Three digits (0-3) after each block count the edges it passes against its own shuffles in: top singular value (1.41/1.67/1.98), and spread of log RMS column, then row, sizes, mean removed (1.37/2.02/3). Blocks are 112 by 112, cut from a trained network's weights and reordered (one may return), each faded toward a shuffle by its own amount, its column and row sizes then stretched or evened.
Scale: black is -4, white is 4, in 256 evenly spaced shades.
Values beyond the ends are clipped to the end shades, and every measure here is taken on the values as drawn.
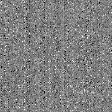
1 2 1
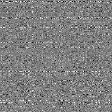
3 2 3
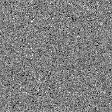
0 1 1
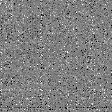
0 2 1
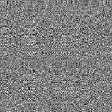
3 2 2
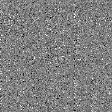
0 2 1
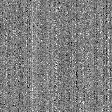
3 2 0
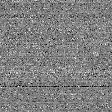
2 0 2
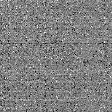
1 2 0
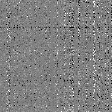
1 3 1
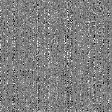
1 3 0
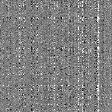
3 3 2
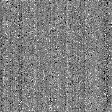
2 2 0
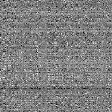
3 2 1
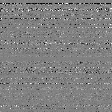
3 0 3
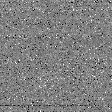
0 0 1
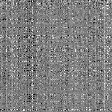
3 2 3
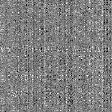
3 2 2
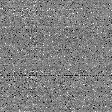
1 1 1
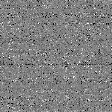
0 1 2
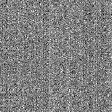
1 0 1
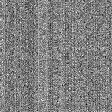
3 0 0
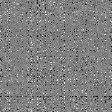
1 3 2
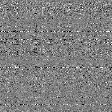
1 1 3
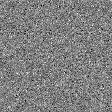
0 0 0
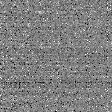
1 1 0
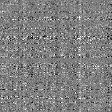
2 1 3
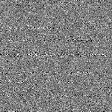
1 0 2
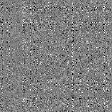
1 3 2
